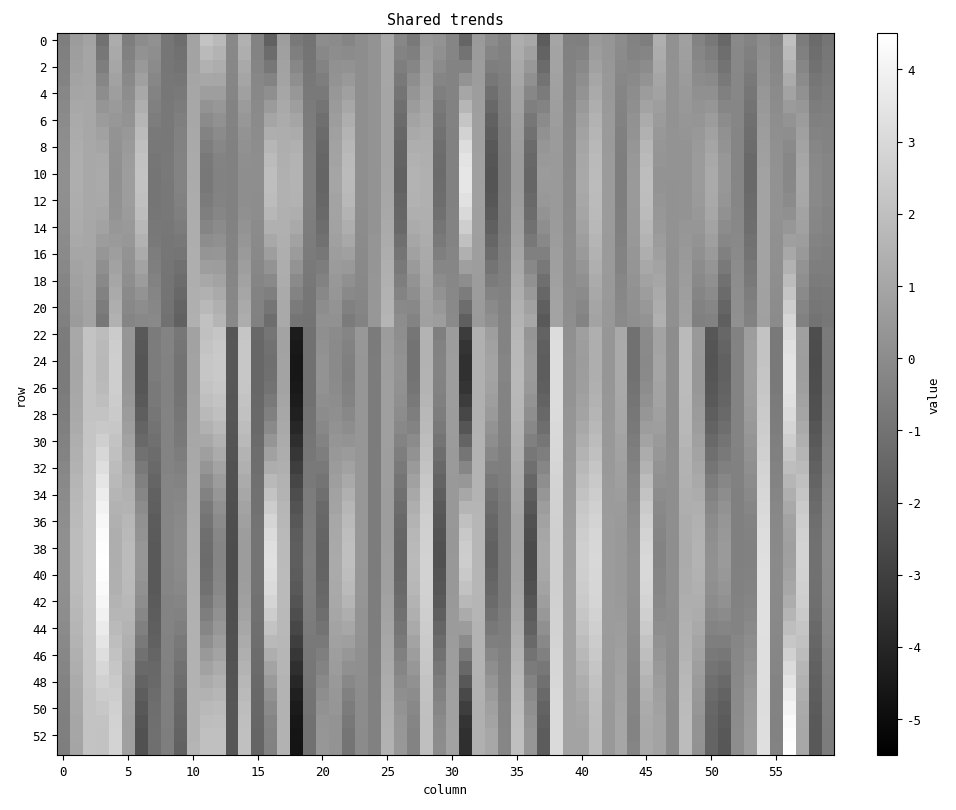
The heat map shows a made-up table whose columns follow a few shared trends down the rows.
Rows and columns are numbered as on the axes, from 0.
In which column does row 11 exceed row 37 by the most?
18
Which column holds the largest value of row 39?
3
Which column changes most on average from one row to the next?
31
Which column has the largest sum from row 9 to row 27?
56
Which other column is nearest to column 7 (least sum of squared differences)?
29
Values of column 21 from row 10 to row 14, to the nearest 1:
1 1 1 1 1
